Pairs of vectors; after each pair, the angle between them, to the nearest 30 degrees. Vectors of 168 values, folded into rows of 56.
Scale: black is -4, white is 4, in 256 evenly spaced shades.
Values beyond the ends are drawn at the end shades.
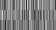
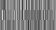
60 degrees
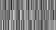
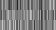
60 degrees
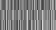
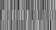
60 degrees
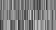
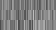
30 degrees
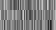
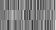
60 degrees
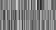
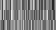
90 degrees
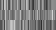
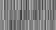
120 degrees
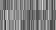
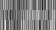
150 degrees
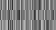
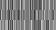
30 degrees
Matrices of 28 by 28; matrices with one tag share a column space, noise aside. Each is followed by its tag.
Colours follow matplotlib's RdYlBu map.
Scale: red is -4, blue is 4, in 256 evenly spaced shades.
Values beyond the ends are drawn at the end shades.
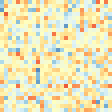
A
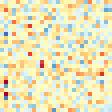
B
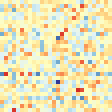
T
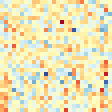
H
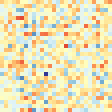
B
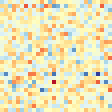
T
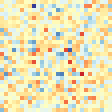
T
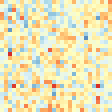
A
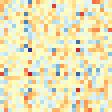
H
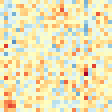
H
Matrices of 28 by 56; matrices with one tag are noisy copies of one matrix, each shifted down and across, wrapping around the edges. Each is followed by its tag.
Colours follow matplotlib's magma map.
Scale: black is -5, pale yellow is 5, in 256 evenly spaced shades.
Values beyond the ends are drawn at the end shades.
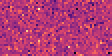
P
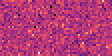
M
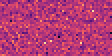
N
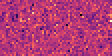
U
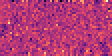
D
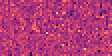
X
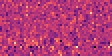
D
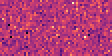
P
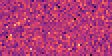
M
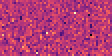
X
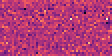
N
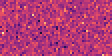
P
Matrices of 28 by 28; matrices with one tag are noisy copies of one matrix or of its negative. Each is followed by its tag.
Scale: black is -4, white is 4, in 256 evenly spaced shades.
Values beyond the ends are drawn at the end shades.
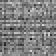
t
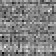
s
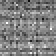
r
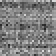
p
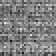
s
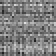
s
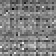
r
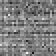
t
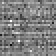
t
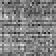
t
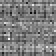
s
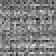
r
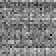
p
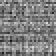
s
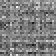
r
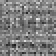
r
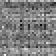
p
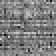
t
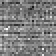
t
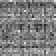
p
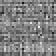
s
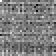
s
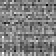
s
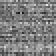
s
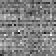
t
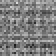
r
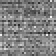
t
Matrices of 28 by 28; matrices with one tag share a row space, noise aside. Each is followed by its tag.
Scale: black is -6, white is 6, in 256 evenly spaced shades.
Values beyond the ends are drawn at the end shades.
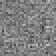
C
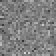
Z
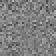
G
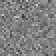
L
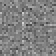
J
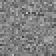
J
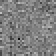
Z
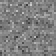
J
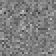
L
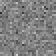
J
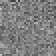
Z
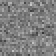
C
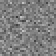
L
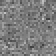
C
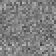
G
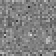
G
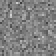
L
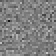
G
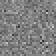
G
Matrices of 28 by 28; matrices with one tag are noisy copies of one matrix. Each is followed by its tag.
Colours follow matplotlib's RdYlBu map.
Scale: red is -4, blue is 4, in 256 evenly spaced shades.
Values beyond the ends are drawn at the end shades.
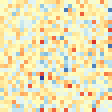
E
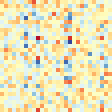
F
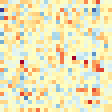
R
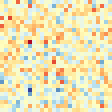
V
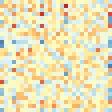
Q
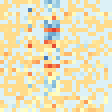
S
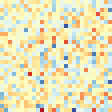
E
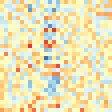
S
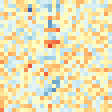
S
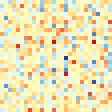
E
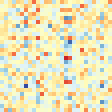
F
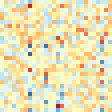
V
